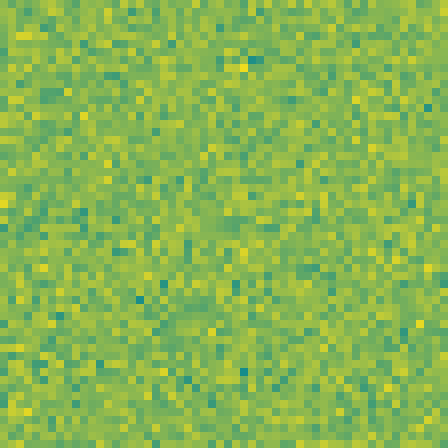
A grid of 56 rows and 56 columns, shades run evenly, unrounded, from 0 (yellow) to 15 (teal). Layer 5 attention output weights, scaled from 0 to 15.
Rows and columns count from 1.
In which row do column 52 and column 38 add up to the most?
26
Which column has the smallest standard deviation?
55
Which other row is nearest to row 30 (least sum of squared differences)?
17
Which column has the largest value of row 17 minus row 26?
1
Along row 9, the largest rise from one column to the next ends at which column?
32
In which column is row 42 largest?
51
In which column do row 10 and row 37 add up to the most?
42
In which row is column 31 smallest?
9
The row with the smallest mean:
31
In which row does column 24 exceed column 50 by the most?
33
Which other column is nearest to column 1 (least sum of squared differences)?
34
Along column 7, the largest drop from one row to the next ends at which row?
41
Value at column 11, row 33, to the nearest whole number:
7
